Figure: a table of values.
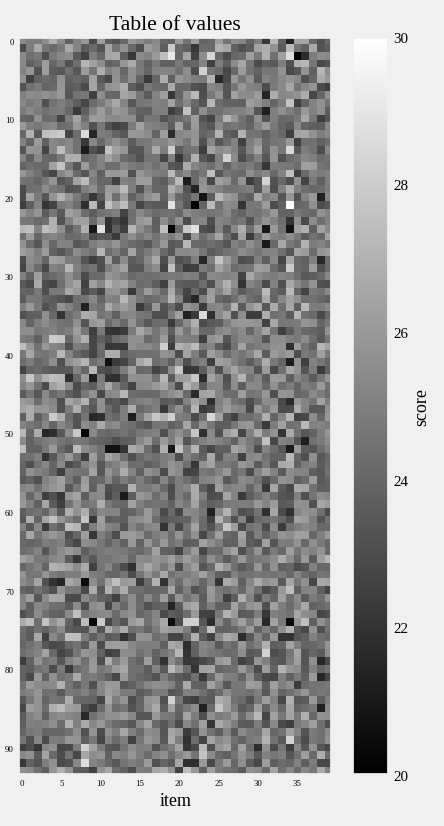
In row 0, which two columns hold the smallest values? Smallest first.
34, 31
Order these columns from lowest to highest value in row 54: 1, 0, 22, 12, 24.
22, 1, 0, 12, 24
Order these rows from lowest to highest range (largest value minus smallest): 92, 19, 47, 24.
47, 19, 92, 24
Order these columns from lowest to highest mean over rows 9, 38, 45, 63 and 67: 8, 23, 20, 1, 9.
9, 23, 20, 1, 8
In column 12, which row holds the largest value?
69
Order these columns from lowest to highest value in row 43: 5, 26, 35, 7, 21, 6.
6, 26, 7, 35, 21, 5
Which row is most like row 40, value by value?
82
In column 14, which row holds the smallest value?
48
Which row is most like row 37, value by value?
11
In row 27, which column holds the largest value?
10
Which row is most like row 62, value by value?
15
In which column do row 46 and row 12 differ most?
5
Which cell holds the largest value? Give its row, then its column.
21, 34
